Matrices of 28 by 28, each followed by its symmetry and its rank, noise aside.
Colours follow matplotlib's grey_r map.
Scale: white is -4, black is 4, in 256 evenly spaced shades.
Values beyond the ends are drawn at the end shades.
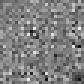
symmetric, rank six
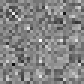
symmetric, rank six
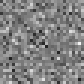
symmetric, rank eight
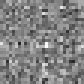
no symmetry, rank six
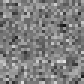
no symmetry, rank eight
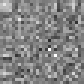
symmetric, rank six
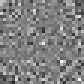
symmetric, rank four
